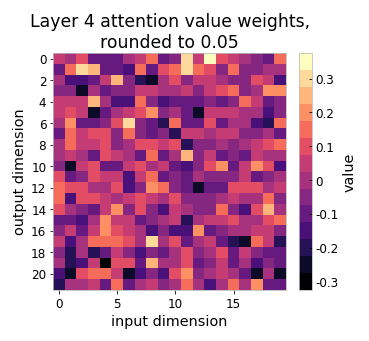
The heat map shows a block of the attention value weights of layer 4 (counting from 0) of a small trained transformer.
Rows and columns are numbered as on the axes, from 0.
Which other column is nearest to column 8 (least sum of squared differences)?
0
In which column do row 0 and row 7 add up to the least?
10
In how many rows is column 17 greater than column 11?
12
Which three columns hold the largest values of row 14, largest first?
18, 5, 14
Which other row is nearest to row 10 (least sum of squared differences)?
13
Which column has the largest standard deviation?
11
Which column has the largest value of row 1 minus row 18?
3
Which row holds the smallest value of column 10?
7
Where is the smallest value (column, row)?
4, 19
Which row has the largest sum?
1
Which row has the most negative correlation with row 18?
8
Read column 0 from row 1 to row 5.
-0.1 0 -0.05 0.05 0.05
